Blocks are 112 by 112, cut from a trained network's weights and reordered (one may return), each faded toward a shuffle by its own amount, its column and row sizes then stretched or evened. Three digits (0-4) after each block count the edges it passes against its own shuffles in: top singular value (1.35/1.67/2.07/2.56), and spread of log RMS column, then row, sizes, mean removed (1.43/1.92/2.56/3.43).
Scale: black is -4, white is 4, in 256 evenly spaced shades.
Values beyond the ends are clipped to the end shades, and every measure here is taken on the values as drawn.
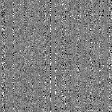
1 4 1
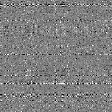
4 2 3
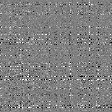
1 3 4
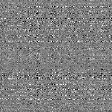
3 2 4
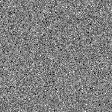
1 0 1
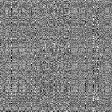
4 3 1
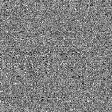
2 0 2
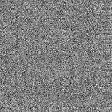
3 1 1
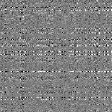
4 3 4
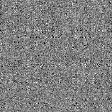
1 1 2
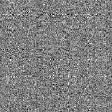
2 2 2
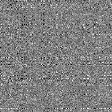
3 2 3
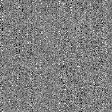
1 3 0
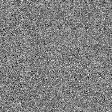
1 1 2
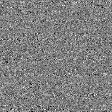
0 0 3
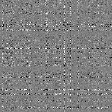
1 3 4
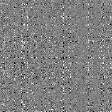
1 4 3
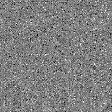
2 1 0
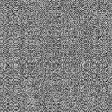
4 2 1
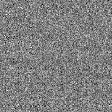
2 1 1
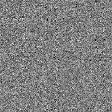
1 2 0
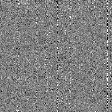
2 3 1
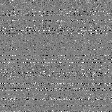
2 1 4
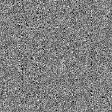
1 3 1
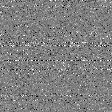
2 0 3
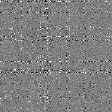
2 3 3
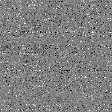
1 1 3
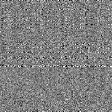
2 1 3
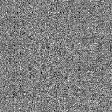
2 2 0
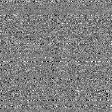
1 1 4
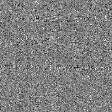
1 2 2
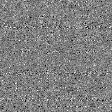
1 1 3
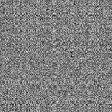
4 1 2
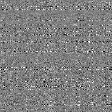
1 2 4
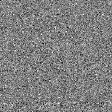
0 0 2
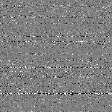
3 0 4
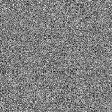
2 1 1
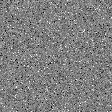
1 0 0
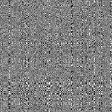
4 4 2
